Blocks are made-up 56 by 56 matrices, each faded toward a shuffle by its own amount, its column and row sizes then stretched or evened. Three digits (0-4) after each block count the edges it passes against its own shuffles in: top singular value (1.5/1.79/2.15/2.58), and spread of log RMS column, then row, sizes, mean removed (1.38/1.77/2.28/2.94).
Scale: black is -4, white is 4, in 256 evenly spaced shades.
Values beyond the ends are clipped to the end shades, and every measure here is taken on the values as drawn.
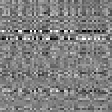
4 0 4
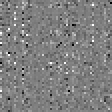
0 3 1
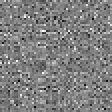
3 0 2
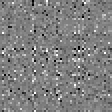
2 3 2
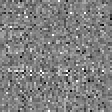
2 2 1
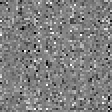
1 3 1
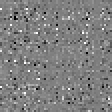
0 3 3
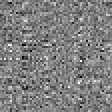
3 2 2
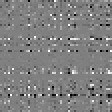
3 3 4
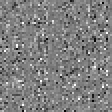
0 3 0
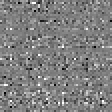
0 2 4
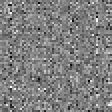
2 3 0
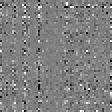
2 4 2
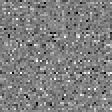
1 0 3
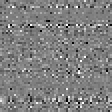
3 1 4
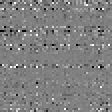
0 2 4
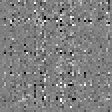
0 3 2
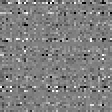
1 2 4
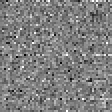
1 0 2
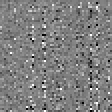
2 3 1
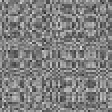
4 2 1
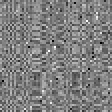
4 0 1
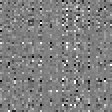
2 4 3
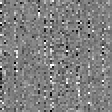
1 4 0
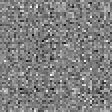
2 1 1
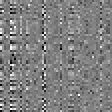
4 4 0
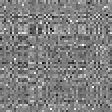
4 0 3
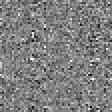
0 2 0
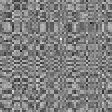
4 4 0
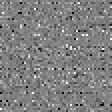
1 1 3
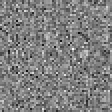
2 1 0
